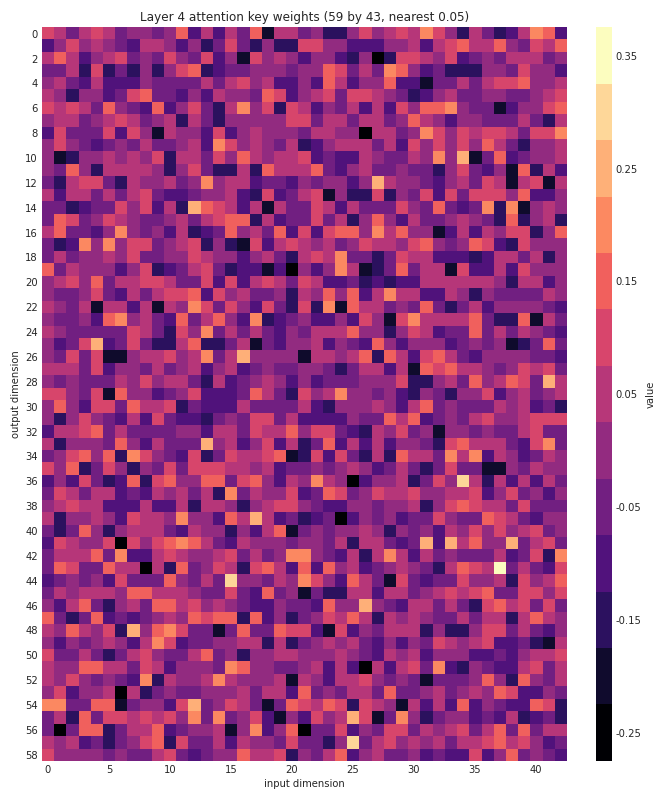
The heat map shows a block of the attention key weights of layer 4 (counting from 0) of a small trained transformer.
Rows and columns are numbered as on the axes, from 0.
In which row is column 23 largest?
22
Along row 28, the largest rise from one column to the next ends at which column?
41
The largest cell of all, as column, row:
37, 43
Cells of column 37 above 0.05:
13
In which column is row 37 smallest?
14
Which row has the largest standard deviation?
54
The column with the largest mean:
12
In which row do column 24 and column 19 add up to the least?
39
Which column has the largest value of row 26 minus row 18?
16
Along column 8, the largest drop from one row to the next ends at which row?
53
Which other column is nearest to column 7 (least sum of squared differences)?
3
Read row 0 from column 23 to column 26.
-0.15 -0.15 0 0.1
